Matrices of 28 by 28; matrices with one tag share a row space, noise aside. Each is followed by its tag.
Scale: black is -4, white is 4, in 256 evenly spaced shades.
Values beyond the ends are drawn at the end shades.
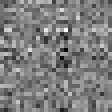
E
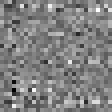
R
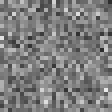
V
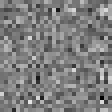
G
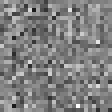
R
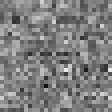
E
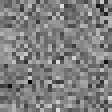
G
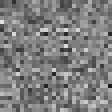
E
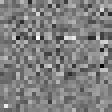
G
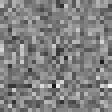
V
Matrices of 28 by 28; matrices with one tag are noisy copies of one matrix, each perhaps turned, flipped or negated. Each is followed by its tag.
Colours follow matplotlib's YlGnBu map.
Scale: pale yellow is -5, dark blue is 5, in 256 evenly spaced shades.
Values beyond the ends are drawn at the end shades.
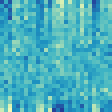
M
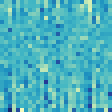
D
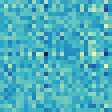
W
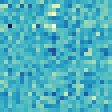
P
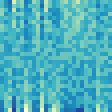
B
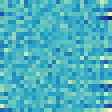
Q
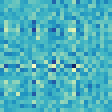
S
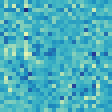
P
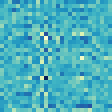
S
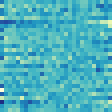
D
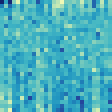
M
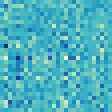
W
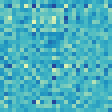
W
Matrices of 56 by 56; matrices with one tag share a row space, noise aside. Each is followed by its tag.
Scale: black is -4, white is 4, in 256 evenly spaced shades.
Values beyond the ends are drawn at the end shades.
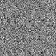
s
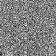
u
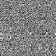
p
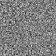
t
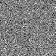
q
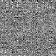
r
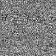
r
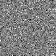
u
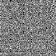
p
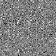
t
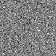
s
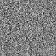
t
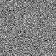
q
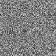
u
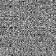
p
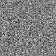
t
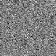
u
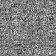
r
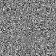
s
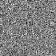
u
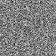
q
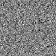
s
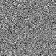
q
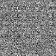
r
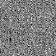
p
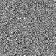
q
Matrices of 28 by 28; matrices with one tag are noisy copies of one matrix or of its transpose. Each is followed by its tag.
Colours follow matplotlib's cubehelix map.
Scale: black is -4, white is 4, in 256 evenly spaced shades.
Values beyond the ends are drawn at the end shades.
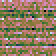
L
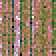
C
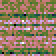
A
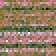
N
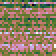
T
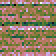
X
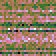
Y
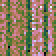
N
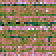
X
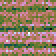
N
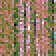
A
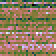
T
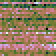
T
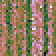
N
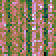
N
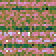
N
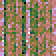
X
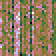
C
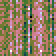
Y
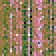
Y
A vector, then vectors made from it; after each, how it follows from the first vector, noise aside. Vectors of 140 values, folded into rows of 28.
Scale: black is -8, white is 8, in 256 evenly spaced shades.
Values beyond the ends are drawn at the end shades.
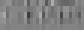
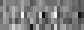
reversed, negated, scaled up.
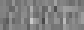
wrapped around, negated.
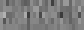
sign-scrambled.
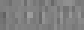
negated, shrunk.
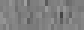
partly zeroed.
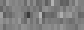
sign-scrambled.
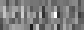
reversed, negated, scaled up.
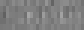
negated, shrunk.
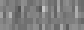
wrapped around, negated.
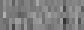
wrapped around.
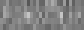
sign-scrambled.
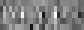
reversed, negated, scaled up.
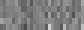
wrapped around, negated.
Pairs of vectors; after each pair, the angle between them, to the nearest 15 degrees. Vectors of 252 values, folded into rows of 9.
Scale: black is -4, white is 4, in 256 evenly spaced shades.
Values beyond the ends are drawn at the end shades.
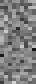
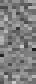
15 degrees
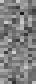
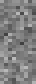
45 degrees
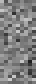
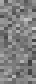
30 degrees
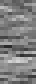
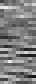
45 degrees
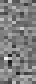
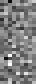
150 degrees
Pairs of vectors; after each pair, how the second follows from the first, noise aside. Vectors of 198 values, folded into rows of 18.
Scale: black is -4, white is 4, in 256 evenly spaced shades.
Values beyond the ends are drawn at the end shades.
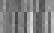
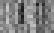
wrapped around, negated.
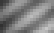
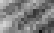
negated.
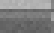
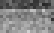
negated.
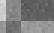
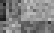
negated.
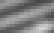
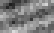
reversed, negated.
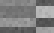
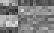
reversed.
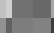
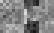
wrapped around, negated.
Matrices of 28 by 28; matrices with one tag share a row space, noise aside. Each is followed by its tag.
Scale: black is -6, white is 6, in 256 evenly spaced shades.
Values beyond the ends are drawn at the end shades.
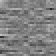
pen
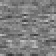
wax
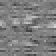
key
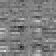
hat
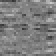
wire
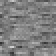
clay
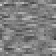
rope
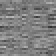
wire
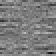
wire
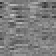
clay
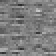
hat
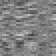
rope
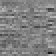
wire
